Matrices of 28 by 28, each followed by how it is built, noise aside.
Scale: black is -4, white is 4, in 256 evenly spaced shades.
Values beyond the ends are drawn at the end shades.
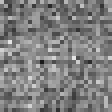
blocks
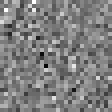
block diagonal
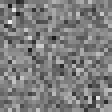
block diagonal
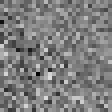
lower triangular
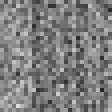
blocks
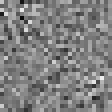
block diagonal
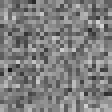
blocks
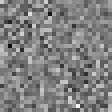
block diagonal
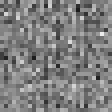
blocks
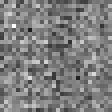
blocks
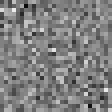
block diagonal
